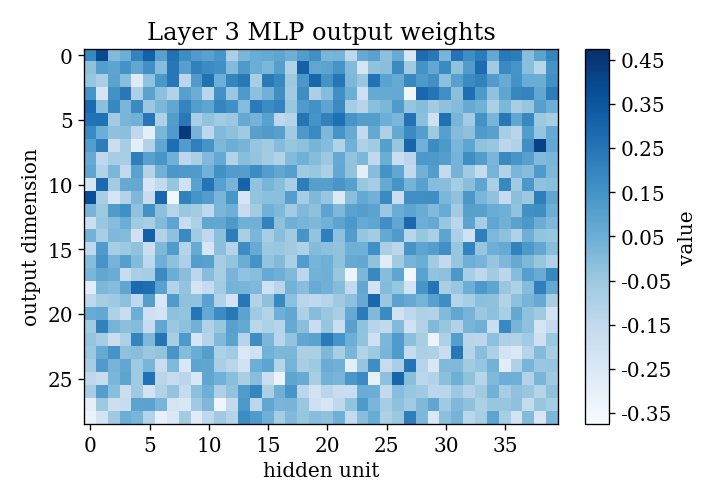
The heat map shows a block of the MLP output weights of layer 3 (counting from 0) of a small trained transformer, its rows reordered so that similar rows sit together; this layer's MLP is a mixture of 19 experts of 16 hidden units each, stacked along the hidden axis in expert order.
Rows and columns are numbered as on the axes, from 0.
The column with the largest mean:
28
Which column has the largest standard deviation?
27
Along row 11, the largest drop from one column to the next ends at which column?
7
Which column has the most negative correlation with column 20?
17
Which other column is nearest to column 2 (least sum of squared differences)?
3
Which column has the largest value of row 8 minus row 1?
23
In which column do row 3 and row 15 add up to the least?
10
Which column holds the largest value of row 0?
1
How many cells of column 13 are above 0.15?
5
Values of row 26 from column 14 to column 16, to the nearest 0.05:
0.2 -0.1 0.05
